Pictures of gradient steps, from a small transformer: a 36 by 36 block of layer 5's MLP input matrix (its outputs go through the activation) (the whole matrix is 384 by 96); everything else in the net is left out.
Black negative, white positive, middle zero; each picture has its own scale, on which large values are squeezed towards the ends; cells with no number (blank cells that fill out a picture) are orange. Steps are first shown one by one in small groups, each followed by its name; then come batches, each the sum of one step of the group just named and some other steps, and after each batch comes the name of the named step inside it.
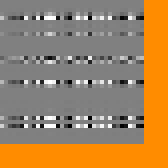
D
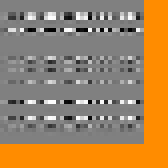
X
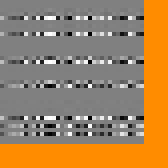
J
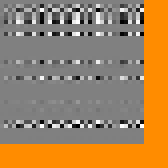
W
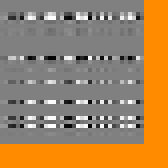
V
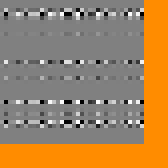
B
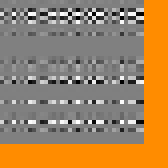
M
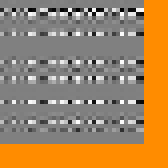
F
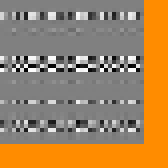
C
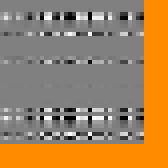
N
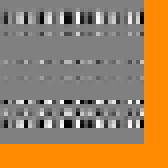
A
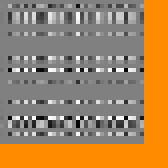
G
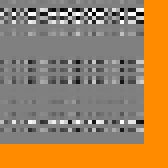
M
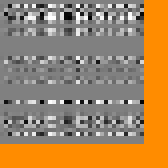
B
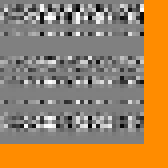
D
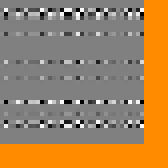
B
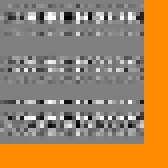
G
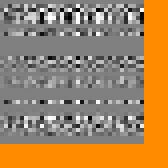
W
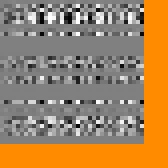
W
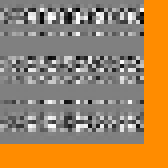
V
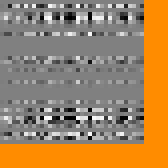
N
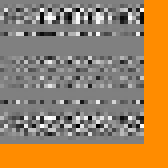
W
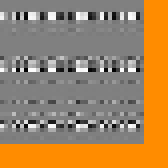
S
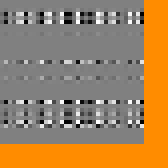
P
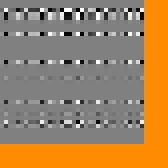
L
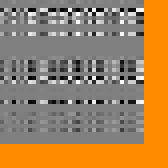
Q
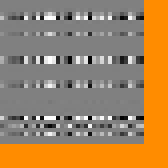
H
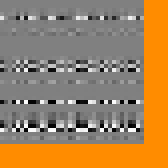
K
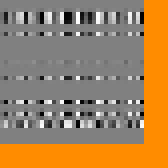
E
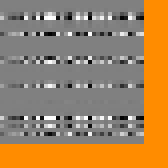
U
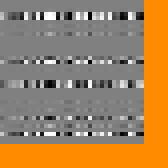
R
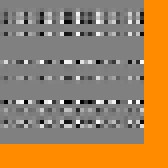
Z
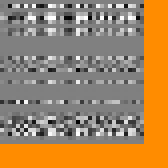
K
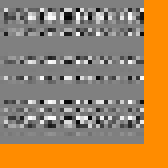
L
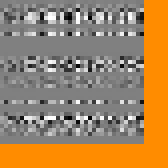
H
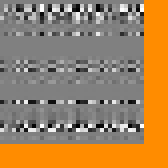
K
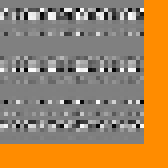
S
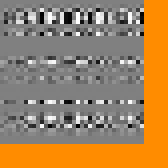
P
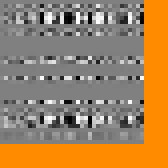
P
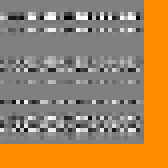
K
